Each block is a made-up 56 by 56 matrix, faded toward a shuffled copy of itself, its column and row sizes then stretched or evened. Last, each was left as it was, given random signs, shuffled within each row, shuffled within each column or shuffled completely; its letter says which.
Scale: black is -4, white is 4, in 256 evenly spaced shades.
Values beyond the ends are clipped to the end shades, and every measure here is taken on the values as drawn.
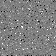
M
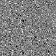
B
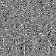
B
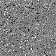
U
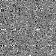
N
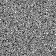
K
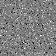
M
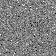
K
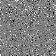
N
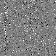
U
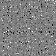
B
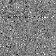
B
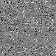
N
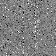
U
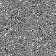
U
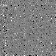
N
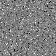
K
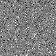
U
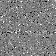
M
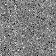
U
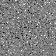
M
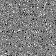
M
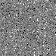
U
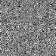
N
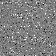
M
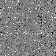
N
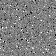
K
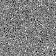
U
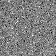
K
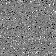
M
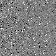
U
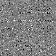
N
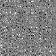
B
